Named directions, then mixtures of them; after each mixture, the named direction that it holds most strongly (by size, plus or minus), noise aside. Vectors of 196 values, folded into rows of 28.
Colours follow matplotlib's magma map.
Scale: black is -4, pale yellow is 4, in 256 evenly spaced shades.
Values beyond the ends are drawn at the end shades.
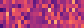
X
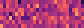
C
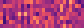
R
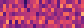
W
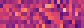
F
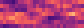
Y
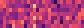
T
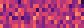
C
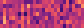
R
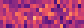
F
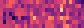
R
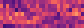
Y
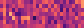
C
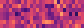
F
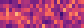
F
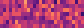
W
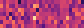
C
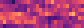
Y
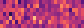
C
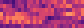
Y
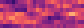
Y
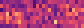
X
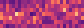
Y
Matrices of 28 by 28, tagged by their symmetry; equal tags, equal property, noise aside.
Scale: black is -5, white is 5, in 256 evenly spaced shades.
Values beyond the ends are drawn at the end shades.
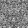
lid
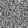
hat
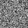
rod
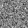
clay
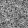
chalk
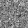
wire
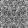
lid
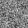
clay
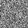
wire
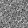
chalk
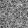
hat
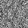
hat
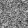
wire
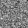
clay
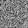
chalk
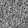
wire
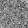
rod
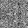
hat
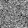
clay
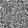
chalk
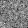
rod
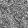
rod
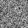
rod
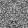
lid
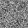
rod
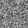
clay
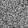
rod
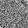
rod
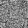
rod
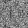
hat
